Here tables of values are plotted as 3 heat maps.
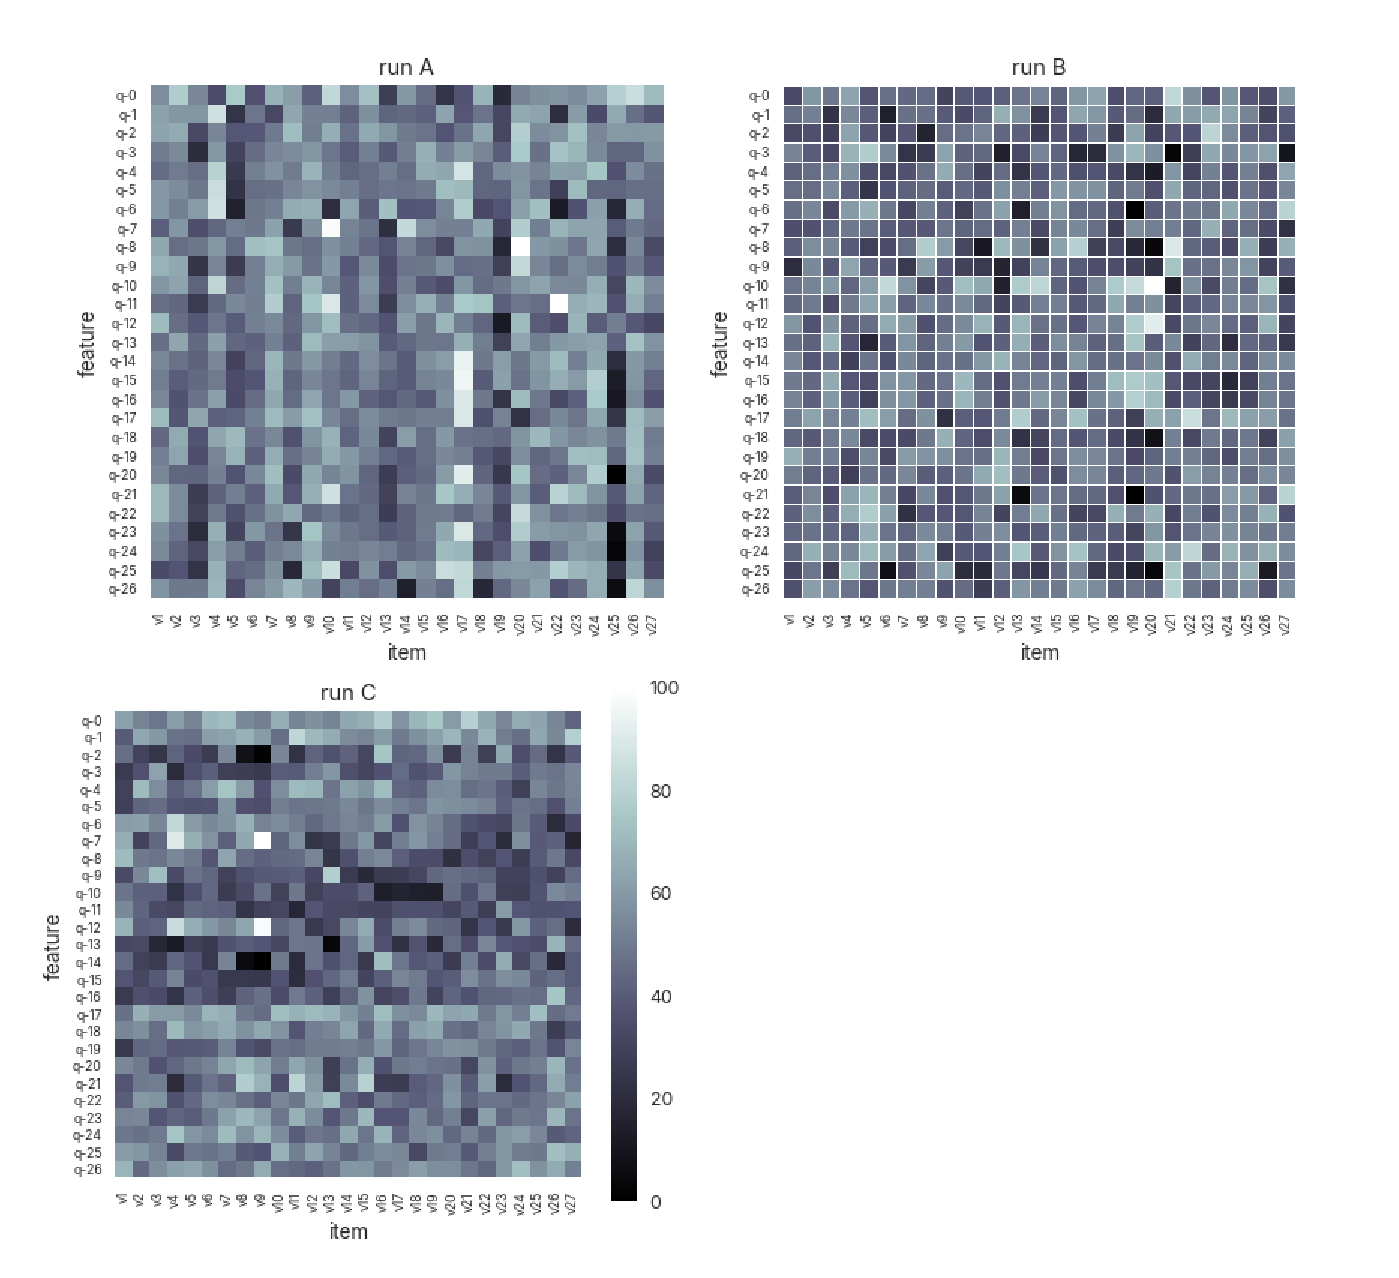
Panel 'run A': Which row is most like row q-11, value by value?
q-21
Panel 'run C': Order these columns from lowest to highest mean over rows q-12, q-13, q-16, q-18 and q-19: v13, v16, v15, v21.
v13, v21, v16, v15
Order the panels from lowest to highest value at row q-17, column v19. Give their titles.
run B, run A, run C
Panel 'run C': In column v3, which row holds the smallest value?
q-13
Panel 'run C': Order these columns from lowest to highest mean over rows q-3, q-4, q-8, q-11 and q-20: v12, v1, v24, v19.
v24, v19, v1, v12
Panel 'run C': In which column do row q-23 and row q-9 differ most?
v15
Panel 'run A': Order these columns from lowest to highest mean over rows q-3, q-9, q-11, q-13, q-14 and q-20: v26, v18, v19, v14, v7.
v19, v14, v18, v26, v7
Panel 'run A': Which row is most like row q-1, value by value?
q-5
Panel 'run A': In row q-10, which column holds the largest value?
v4
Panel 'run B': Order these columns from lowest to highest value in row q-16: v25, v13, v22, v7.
v25, v22, v13, v7
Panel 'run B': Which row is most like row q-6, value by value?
q-21
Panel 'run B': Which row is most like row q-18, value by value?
q-4
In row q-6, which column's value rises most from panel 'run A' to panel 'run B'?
v5
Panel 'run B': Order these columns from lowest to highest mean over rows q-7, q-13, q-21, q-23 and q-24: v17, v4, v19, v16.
v19, v17, v4, v16
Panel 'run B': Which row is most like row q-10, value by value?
q-12
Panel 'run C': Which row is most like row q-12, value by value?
q-7
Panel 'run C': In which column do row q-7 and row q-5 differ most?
v9
